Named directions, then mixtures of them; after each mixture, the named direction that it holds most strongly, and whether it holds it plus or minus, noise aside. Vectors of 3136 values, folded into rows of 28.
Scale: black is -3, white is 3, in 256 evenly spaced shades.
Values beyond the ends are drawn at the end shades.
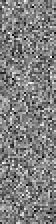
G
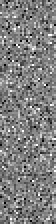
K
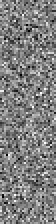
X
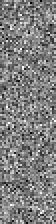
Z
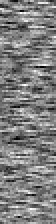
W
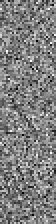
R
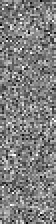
Z, plus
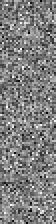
Z, plus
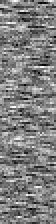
W, minus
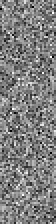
G, plus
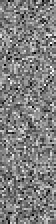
R, plus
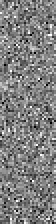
K, plus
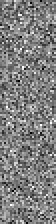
Z, plus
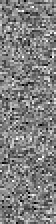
G, minus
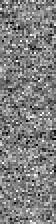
K, minus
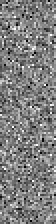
K, plus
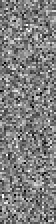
X, minus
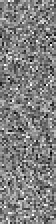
R, minus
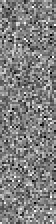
G, minus
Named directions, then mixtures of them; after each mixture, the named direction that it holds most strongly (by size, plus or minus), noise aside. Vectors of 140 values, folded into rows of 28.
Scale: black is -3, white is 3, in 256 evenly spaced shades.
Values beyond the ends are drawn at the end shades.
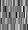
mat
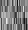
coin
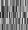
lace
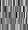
mat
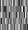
mat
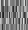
lace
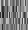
lace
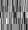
coin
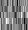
coin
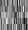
coin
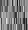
coin
